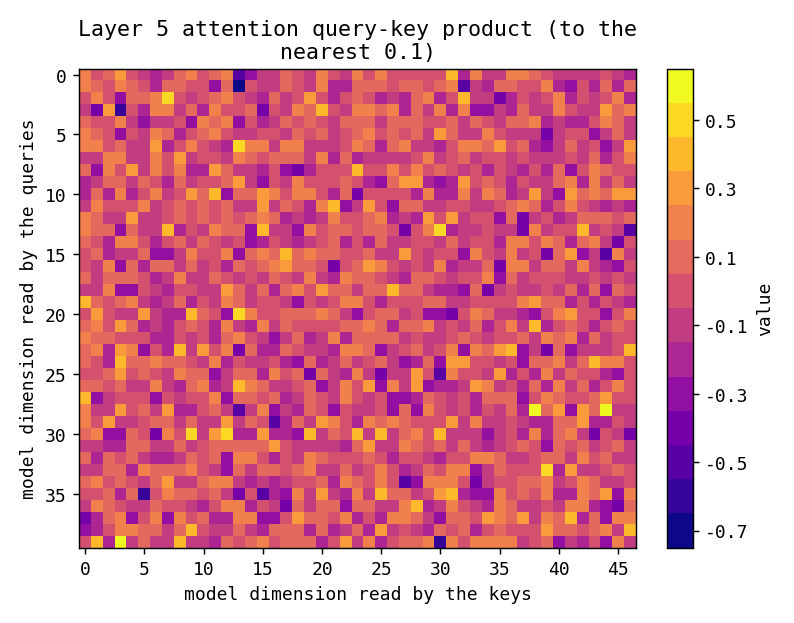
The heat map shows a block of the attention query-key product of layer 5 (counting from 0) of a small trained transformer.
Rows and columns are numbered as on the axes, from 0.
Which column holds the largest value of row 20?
13
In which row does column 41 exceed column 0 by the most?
37
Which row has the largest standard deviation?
30
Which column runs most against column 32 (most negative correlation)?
36
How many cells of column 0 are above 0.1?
11
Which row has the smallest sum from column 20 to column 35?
28
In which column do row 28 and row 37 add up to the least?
16
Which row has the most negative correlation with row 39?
3
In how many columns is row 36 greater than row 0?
16
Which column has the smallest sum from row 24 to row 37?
17
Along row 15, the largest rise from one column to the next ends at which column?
45
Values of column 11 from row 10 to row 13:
0.4 0 0 0.2
